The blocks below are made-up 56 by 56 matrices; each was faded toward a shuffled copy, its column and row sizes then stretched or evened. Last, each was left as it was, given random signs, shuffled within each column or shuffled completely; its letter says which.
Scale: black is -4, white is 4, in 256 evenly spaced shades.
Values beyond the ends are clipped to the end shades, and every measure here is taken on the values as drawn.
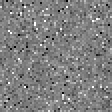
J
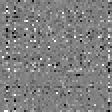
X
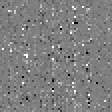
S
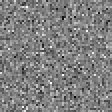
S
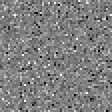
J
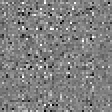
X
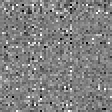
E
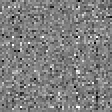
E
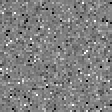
J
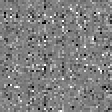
E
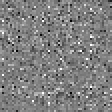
E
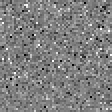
J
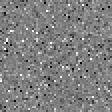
J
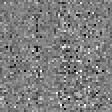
E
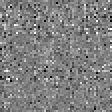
E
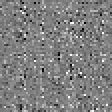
X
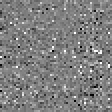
E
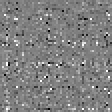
E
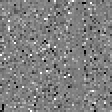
S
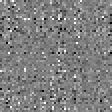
E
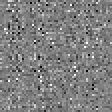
X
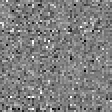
E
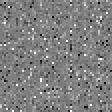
S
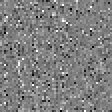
S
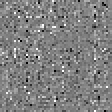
E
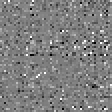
E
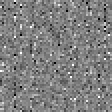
S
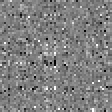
X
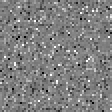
J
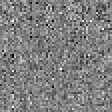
X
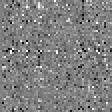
E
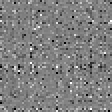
X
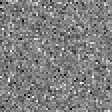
J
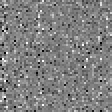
S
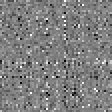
X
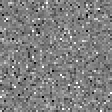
J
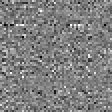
X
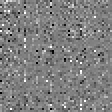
E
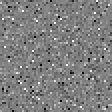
J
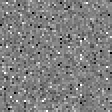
J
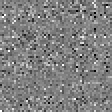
E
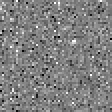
S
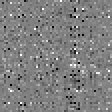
X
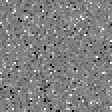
J
